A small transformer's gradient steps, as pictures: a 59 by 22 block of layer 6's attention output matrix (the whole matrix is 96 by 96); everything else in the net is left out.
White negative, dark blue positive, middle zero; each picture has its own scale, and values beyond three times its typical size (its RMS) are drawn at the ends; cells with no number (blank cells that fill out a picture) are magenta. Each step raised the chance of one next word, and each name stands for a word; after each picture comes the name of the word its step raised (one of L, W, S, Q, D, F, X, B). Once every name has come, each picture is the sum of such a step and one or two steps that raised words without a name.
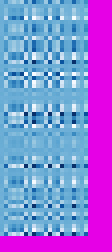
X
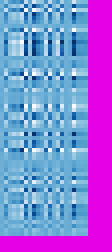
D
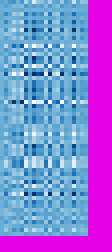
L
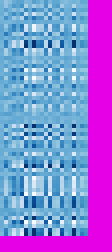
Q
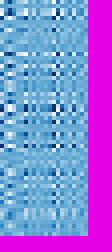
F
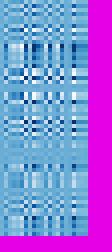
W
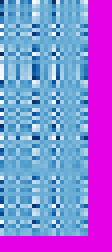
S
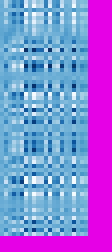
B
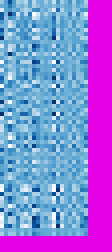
S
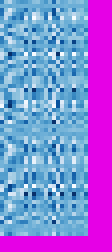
L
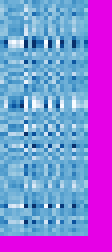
D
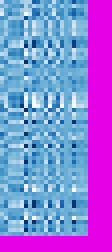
F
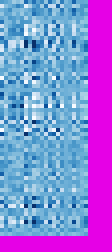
W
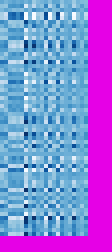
X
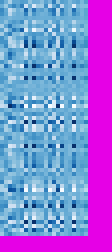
S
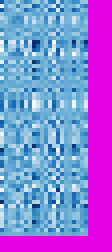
D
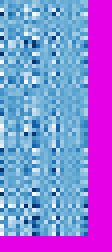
Q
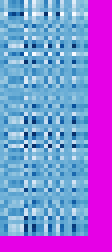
F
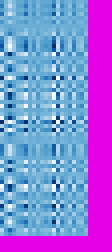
W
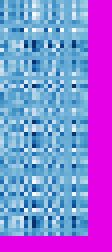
B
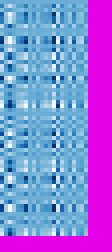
D
